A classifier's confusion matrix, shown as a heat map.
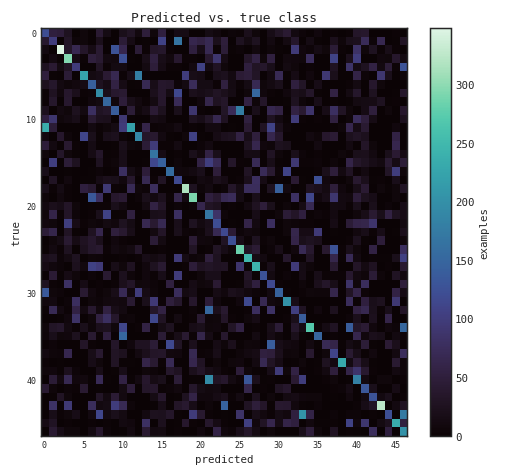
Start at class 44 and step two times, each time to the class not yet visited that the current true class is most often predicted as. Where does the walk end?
14
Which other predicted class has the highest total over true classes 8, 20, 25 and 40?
21
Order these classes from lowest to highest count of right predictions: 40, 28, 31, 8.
28, 8, 40, 31
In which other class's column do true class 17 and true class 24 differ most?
35
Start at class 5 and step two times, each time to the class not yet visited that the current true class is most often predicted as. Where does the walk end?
19
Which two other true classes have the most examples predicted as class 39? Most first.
34, 45
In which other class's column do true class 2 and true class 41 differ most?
9
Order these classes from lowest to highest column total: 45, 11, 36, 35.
36, 35, 11, 45
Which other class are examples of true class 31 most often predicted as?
26
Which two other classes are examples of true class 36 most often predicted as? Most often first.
29, 16
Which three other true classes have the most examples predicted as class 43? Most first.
5, 1, 24
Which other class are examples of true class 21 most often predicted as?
8
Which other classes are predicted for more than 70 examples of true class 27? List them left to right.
6, 7, 25, 32
